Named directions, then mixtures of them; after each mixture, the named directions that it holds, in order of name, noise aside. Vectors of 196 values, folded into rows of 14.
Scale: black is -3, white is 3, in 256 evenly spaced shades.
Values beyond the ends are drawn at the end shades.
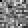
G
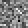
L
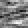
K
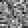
G, L.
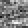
K, L.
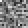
G.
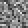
G, L.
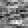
K.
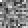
G.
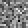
L.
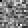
G.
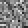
G, L.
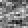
G, K.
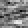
K.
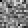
G.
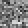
K, L.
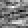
K.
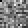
G.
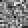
G, L.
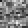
G, K.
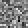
L.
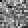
G.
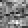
G, K.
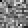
G.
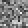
K, L.
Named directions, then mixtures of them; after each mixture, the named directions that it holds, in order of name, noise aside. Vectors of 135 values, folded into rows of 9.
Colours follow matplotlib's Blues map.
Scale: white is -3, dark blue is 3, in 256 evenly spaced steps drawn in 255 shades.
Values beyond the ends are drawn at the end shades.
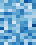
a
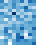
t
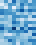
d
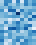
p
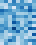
a, d.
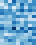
d.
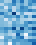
d, t.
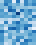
p.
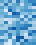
p, t.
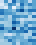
d.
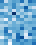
t.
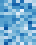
a, p.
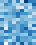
a, p.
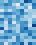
a.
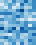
a, d.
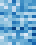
d, t.
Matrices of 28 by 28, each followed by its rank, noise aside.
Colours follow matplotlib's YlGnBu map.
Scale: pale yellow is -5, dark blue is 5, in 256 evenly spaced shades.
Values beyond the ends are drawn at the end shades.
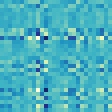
two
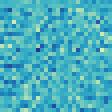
six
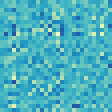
six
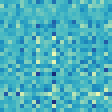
three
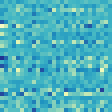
four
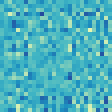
four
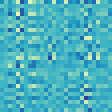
three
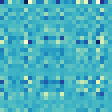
two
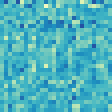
six
